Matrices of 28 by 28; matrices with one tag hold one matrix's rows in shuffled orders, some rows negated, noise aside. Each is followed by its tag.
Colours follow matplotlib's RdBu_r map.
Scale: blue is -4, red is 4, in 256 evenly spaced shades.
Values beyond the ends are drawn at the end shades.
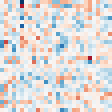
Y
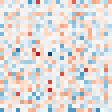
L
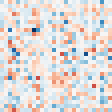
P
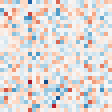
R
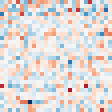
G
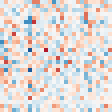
R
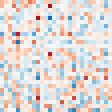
L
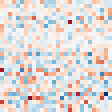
G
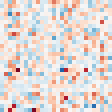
P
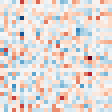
Y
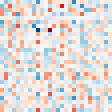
L
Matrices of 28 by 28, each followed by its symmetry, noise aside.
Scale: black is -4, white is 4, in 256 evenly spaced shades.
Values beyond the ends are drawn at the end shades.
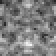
mirrored left to right.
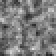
no symmetry.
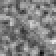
antisymmetric.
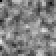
no symmetry.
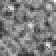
symmetric across the other diagonal.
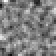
antisymmetric.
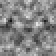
mirrored left to right.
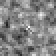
symmetric across the other diagonal.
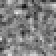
no symmetry.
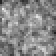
symmetric across the other diagonal.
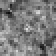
symmetric across the other diagonal.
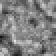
symmetric across the other diagonal.
